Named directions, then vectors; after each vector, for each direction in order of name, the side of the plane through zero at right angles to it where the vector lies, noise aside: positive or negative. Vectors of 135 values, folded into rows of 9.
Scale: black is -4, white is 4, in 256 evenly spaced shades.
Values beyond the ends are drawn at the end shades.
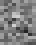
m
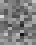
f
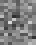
positive, negative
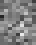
negative, negative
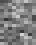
negative, positive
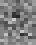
positive, negative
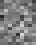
negative, negative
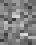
negative, positive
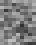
positive, positive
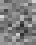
positive, positive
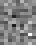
positive, negative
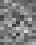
negative, negative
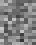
positive, negative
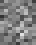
negative, negative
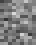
negative, positive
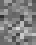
negative, negative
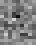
positive, negative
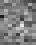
negative, negative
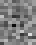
positive, negative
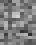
negative, positive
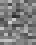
positive, negative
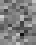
positive, positive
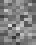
negative, negative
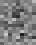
positive, negative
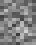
negative, negative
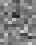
positive, negative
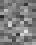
negative, negative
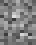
negative, positive
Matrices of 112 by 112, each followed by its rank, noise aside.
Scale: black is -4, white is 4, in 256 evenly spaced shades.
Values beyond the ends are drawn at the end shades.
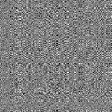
six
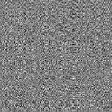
seven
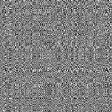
six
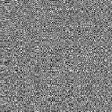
eight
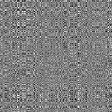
five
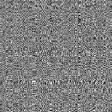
eight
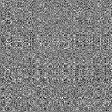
seven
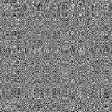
seven
